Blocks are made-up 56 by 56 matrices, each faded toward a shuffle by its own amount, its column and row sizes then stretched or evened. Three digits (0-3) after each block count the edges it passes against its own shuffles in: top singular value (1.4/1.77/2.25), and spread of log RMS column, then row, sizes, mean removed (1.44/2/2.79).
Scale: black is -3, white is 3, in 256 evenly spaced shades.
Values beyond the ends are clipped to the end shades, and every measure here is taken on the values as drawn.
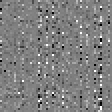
1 3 0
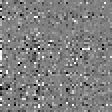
2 2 2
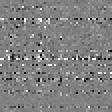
2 1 3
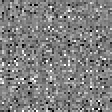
0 2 2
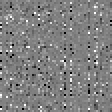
0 3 1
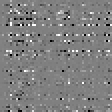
1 2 3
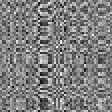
3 3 0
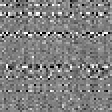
3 0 3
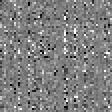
0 3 1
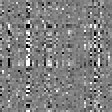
3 3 1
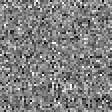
1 0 1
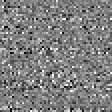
0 0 3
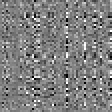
3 3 2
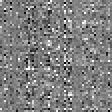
2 3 0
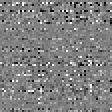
0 1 3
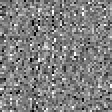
1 2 0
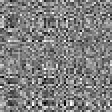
3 2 2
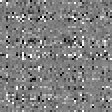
2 2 3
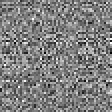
3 1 2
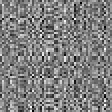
3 3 1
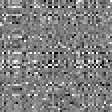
3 0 3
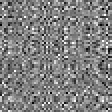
3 2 1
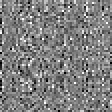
3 2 0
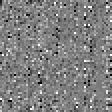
0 2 1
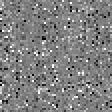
1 1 0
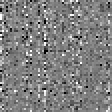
0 3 1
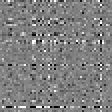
3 2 3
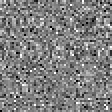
2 0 0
